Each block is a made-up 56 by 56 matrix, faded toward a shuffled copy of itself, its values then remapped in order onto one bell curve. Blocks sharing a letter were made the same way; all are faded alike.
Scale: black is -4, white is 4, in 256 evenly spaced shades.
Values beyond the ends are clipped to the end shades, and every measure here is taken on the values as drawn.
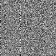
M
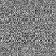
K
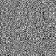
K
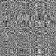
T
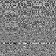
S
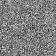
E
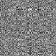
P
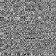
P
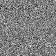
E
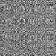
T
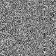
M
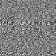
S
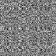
K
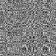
T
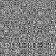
T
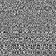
S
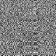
P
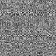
S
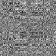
S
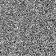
E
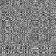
S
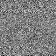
E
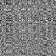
S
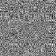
P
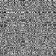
P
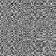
T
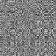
T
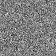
E
